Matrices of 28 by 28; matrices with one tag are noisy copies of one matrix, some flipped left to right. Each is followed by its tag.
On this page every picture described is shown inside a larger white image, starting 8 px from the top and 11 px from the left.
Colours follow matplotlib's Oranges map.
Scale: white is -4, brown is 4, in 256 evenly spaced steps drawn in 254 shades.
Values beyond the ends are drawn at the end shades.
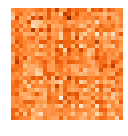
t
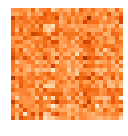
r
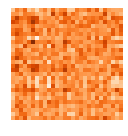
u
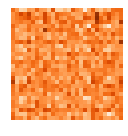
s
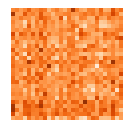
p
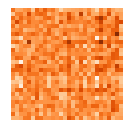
u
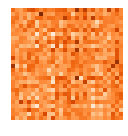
t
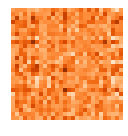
u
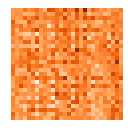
t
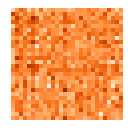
u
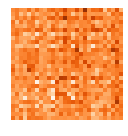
t
